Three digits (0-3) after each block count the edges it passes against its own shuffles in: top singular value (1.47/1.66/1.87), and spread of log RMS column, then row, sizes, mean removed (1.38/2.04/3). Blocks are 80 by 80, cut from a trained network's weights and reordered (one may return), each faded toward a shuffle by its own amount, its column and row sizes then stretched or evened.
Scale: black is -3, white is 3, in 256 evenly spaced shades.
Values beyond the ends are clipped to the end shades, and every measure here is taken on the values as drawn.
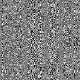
2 3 0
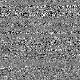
1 0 3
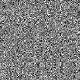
2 2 1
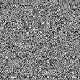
1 0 2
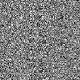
2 2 0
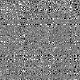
0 2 3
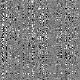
0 3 2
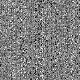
0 2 0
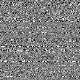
2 0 3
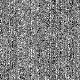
1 2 0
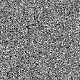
0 0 1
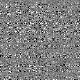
0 2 3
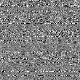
1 0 3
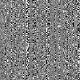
3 3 1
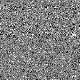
1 1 2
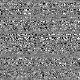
1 1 3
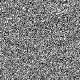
0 1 0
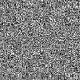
2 1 1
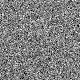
0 0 0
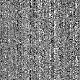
2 2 1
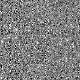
0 2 1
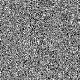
0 1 0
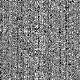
2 2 1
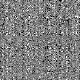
1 2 2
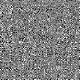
2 2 2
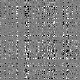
3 3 3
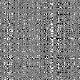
3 3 3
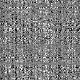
3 1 3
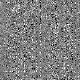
0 3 1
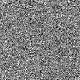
0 1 0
